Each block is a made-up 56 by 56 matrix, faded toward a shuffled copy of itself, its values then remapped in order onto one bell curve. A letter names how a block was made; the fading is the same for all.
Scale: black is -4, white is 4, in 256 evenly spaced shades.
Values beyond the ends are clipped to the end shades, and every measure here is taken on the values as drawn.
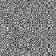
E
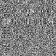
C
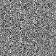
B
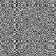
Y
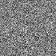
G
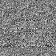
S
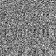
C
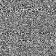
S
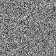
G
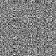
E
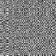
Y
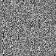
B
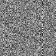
B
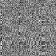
E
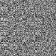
C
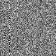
B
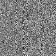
B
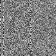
B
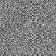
C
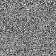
S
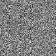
B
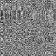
E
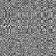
Y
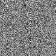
G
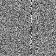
B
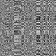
Y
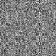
E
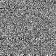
S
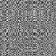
Y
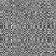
Y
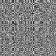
Y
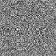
C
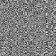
E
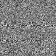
S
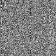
B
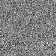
S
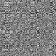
E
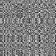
Y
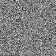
G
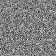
S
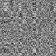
E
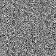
G
